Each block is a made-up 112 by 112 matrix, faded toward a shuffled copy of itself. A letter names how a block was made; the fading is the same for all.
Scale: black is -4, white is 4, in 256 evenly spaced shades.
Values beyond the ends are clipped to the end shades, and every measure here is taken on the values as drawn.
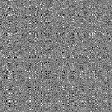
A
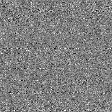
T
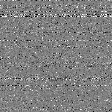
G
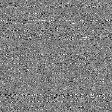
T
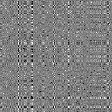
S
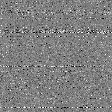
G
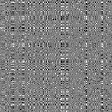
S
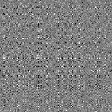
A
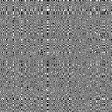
S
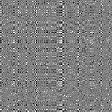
S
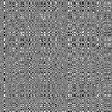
S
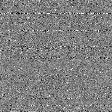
T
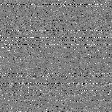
G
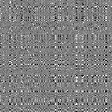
S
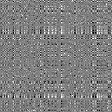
S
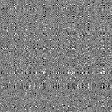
A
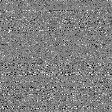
G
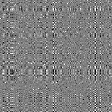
S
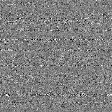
T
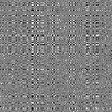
S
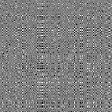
S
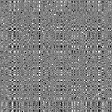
S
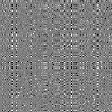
S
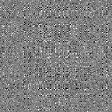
A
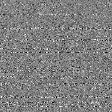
T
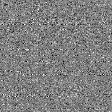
T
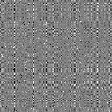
S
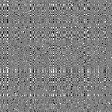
S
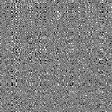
A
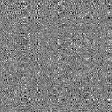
A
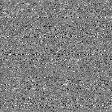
T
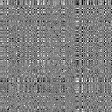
S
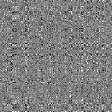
A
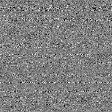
T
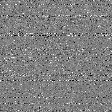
G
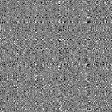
A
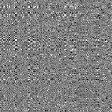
A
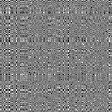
S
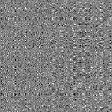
A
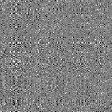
A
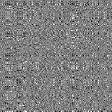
A
